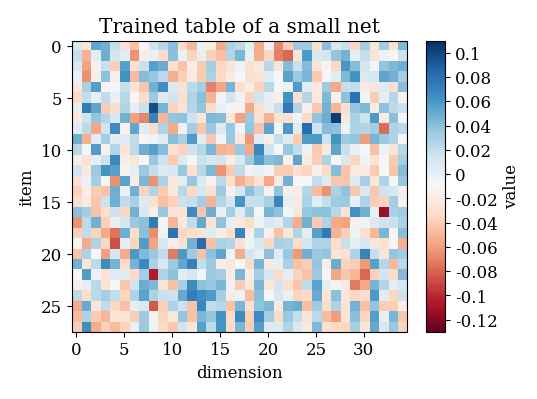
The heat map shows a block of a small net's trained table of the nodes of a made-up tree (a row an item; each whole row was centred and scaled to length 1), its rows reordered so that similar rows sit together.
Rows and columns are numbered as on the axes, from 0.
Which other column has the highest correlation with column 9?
34
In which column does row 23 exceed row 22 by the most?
8
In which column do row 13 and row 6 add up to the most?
22
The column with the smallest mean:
18
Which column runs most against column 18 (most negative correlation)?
32
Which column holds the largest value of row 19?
13
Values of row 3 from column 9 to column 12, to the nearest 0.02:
0.02 -0.06 -0.04 -0.02
